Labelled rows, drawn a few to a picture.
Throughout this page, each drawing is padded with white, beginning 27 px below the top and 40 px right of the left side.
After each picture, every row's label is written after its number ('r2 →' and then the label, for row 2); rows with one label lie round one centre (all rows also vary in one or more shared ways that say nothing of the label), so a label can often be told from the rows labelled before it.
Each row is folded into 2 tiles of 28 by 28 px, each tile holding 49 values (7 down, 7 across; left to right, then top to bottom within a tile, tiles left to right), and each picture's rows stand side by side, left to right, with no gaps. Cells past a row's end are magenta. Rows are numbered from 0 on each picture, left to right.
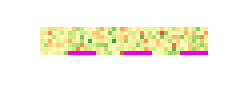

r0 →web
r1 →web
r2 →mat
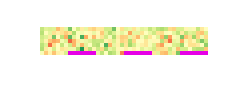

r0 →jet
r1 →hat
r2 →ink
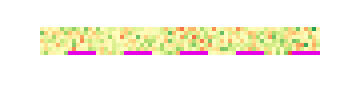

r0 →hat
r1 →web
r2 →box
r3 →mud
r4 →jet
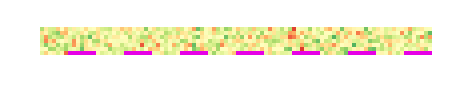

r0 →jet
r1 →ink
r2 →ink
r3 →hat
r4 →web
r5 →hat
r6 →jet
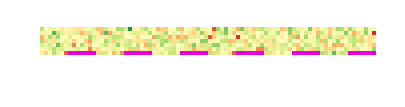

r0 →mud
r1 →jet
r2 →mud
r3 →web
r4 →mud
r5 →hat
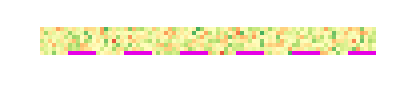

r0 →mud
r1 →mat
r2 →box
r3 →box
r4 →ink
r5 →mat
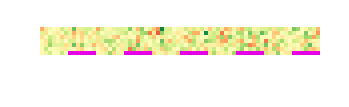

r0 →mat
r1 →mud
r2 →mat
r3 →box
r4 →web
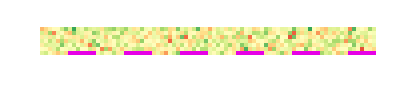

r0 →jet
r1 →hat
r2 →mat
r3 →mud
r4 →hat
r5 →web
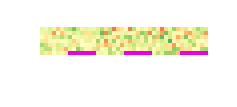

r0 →jet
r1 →mud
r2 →hat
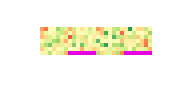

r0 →web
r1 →jet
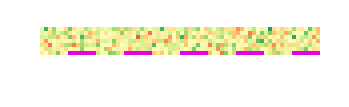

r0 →ink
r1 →hat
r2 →mat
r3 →ink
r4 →box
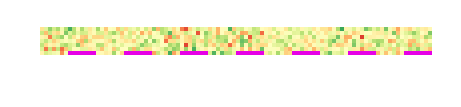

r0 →hat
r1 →web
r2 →box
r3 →hat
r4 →mud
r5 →hat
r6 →box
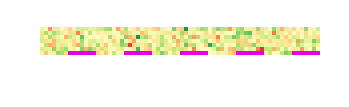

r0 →jet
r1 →ink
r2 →mat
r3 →web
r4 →mat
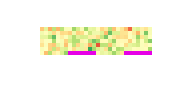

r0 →jet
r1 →mud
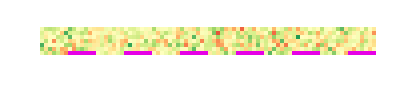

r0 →hat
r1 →web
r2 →jet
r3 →ink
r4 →hat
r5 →hat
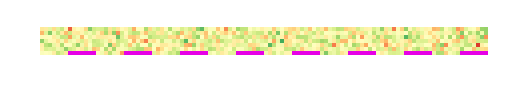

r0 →box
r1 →box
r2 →ink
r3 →jet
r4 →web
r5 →hat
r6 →jet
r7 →ink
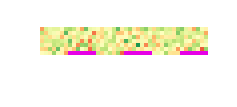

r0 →mud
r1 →jet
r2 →mud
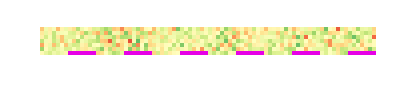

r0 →mud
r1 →mat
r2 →mud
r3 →hat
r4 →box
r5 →jet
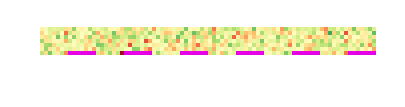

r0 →jet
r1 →jet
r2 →ink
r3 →hat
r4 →jet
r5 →jet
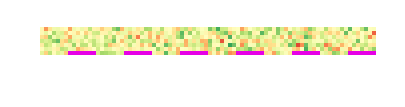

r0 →web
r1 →hat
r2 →mat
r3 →box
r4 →ink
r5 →hat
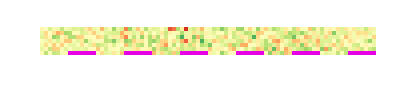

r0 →hat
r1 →web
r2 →mud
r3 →ink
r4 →hat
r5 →hat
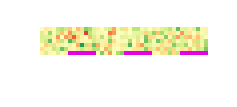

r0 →box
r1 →ink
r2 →hat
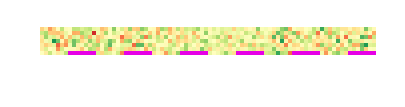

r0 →web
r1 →web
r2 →mat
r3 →ink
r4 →hat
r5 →web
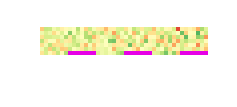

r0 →ink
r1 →web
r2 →ink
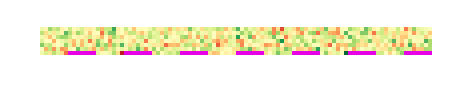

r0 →hat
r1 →hat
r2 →hat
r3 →jet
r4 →mud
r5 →ink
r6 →web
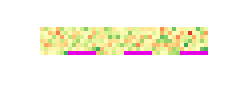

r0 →mat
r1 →hat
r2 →hat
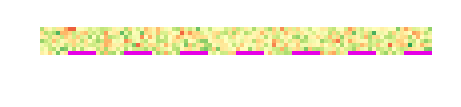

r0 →box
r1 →hat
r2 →hat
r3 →hat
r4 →jet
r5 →box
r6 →hat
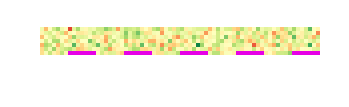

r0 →web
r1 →web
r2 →web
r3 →ink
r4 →mat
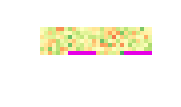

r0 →mud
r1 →box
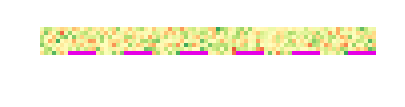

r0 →box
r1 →hat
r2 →box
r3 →mat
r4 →ink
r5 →mat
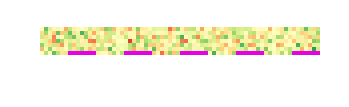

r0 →box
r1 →mat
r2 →mud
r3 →hat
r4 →hat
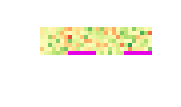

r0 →box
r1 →mud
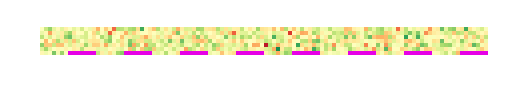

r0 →mat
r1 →jet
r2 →box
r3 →jet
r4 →jet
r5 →ink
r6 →web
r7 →mat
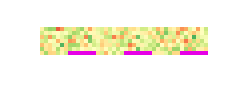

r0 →mud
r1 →ink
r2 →web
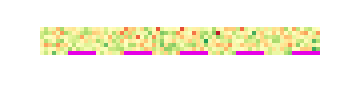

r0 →box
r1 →box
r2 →mud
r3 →ink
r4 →mat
